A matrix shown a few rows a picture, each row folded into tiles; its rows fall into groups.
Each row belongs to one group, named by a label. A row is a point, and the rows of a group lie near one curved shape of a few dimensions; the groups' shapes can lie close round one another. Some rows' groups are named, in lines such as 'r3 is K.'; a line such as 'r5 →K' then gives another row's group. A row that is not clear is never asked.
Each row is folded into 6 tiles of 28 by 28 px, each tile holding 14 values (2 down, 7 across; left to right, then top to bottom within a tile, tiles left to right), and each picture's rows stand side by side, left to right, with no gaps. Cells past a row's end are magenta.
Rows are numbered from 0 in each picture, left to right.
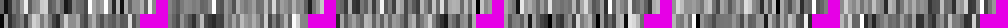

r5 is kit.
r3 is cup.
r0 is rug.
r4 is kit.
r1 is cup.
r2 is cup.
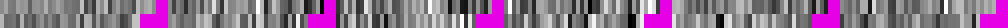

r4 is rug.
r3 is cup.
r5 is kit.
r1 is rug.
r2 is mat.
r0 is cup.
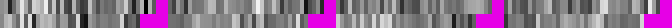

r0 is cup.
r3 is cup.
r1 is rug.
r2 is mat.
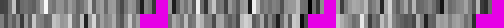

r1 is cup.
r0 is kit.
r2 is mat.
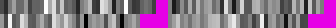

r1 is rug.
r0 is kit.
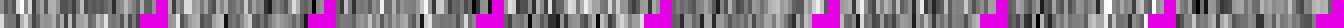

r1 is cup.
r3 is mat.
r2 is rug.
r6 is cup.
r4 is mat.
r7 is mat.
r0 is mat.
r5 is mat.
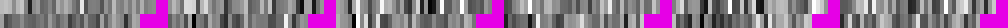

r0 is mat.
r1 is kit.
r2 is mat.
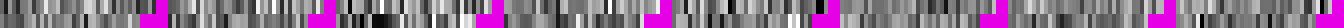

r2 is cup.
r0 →rug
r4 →mat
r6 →kit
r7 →kit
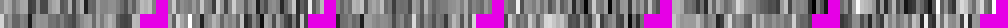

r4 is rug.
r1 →kit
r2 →kit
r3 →cup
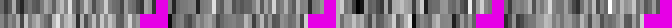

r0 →kit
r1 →kit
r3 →kit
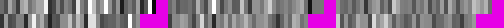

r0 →rug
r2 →mat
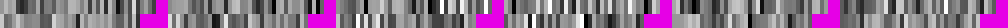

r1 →rug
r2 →mat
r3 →cup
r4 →kit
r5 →kit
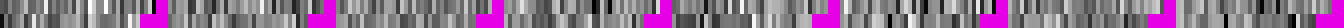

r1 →mat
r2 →cup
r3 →rug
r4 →cup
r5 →rug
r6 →mat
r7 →rug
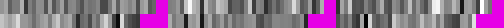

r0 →rug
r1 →mat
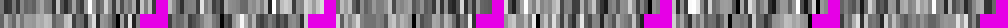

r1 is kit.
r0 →rug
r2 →kit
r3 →cup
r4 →cup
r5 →mat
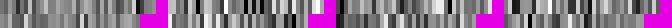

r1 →mat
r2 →rug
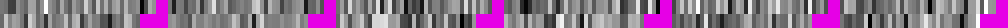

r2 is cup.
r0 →cup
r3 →kit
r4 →rug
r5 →cup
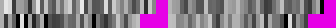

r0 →mat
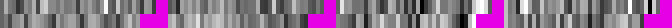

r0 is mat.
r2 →cup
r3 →cup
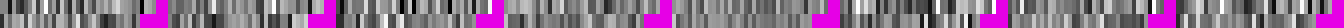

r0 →cup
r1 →cup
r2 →rug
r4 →mat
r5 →rug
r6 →cup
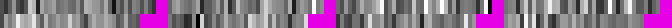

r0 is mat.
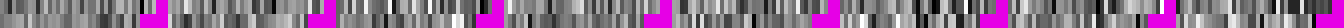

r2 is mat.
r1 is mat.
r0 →cup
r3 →kit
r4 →cup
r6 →rug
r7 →kit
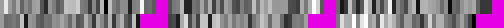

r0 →kit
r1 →mat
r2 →mat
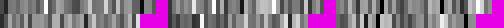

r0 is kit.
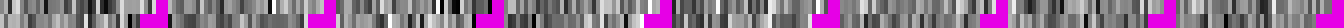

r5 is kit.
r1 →kit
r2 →kit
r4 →cup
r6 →kit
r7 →rug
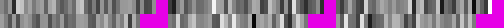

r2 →rug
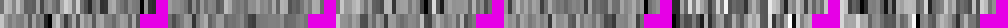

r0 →rug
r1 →mat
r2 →rug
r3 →cup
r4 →rug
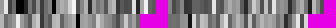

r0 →kit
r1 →kit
